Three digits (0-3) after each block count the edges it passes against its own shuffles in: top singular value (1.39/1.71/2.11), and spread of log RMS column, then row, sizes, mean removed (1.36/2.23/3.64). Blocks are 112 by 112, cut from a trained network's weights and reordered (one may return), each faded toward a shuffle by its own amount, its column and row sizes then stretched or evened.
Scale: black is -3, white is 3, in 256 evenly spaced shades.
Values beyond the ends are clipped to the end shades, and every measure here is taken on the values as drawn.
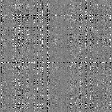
2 3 2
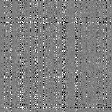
2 3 2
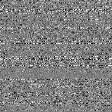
0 0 3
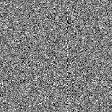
2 1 1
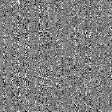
0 3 1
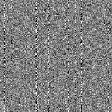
3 2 0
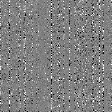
1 3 1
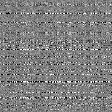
3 0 3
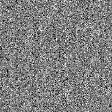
0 1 1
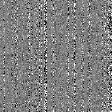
0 3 1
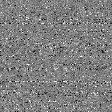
1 0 2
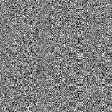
3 2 0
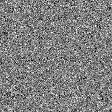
0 0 1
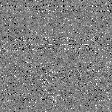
1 1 2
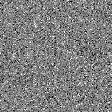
2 1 0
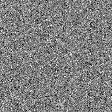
0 1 0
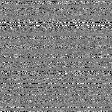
1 0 3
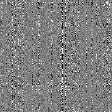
2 3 1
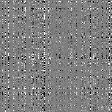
2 3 2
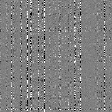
2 3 1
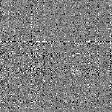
2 2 2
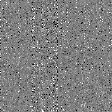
1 2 1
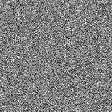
3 0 0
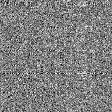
2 0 1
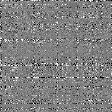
1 2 3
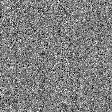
0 1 0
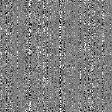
0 3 1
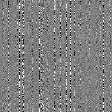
2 3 0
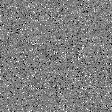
0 1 1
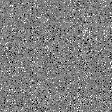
0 2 1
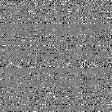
0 2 3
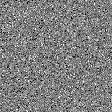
2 0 0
